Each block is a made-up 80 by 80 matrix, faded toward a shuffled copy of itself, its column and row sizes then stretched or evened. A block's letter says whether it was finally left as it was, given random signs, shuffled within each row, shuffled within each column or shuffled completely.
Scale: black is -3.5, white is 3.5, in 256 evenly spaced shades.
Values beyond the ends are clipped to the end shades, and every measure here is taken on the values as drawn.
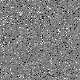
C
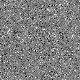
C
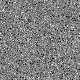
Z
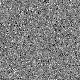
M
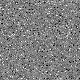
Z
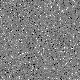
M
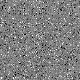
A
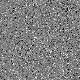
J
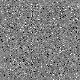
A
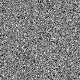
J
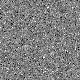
M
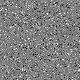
Z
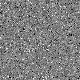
Z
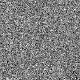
C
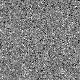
J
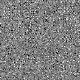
A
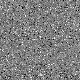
Z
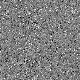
J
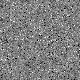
J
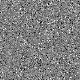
C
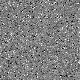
Z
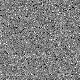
Z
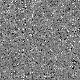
A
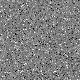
M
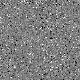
C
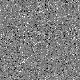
A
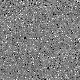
Z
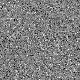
Z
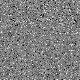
Z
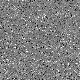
Z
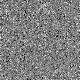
J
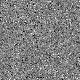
Z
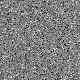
M
